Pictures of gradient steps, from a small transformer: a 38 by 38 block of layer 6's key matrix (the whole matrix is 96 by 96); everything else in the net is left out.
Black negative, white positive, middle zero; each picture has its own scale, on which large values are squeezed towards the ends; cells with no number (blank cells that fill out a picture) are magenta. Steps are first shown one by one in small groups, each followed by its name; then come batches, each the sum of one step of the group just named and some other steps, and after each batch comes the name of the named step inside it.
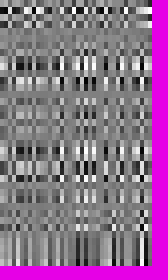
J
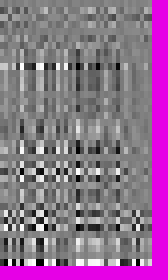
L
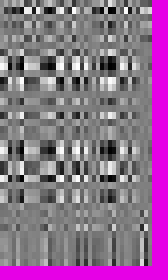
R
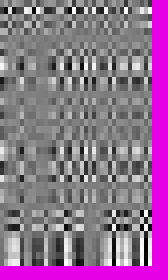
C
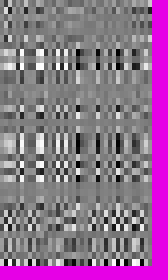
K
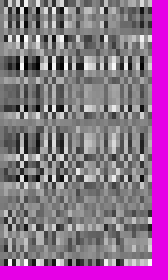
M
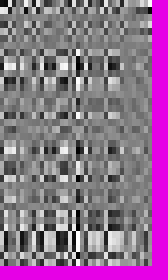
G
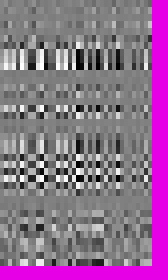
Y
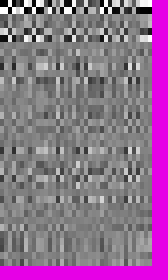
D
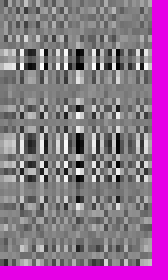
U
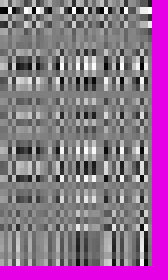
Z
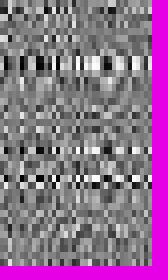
R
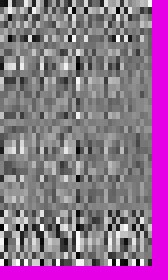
G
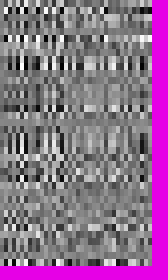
M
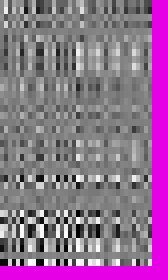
L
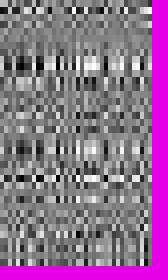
Z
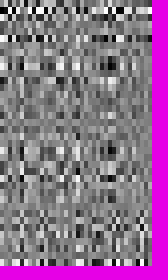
R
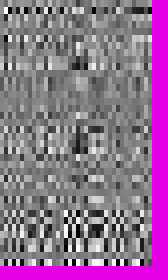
K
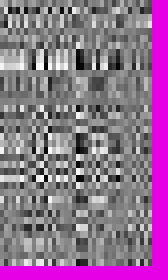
Y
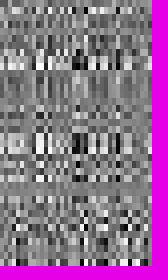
K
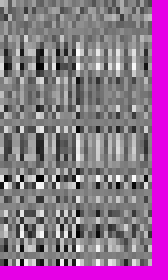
M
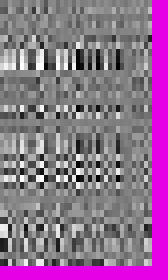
Y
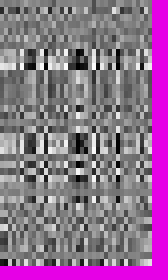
U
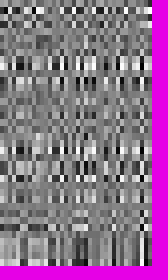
J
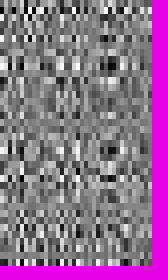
R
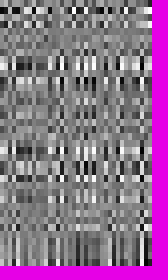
J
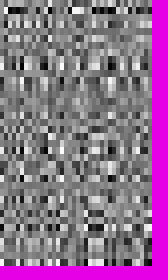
R
